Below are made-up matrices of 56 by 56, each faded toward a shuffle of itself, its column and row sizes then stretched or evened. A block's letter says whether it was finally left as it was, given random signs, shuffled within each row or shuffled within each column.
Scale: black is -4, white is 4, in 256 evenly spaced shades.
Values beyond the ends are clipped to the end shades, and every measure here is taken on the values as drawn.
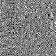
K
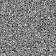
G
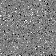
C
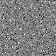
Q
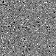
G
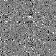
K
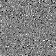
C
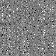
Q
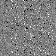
Q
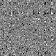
K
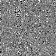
G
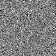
Q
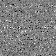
C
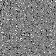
Q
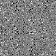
K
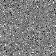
Q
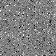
Q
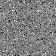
C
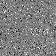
C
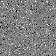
C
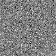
Q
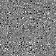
K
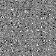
G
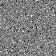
C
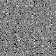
K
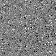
Q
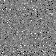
C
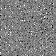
Q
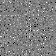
G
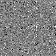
G
